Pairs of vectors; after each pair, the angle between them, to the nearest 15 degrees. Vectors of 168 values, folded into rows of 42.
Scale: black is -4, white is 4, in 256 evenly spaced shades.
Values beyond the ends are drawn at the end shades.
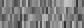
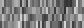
165 degrees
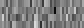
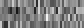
90 degrees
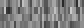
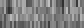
60 degrees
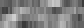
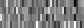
90 degrees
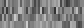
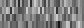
135 degrees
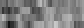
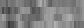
15 degrees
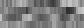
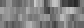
135 degrees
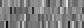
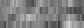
105 degrees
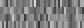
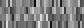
150 degrees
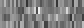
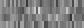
15 degrees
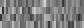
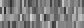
120 degrees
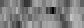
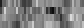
30 degrees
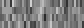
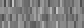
45 degrees
